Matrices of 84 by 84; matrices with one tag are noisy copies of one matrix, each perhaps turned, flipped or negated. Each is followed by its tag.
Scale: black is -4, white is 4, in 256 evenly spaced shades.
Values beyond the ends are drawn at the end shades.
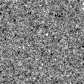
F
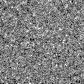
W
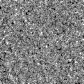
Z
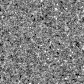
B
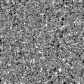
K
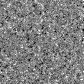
W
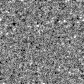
K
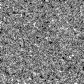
Z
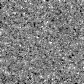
Z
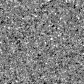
B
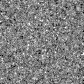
W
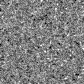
B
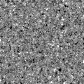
K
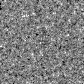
F
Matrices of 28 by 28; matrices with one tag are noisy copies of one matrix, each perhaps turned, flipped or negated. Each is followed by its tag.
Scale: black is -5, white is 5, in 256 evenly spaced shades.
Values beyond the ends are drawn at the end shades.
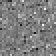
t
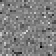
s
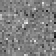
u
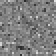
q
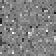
u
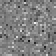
t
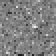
u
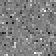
s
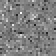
t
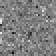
u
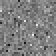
t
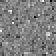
q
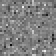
s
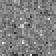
u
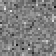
s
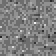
t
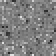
q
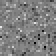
t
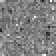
q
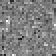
q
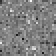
q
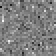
s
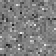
t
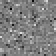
t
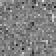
s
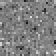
q
